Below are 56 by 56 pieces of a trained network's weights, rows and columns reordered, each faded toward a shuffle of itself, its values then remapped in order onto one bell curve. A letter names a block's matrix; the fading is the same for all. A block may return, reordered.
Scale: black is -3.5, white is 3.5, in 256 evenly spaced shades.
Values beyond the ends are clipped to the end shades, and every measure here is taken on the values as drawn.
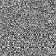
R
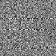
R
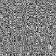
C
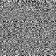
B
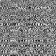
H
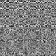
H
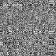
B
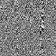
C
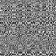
H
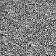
R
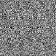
R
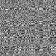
H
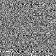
R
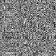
C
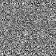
R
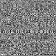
B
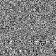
R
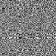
B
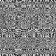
H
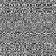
H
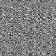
B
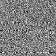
R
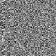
C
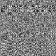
B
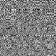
B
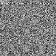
R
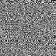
B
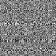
B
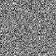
C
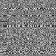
H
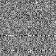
R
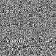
R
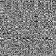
B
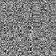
C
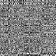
B
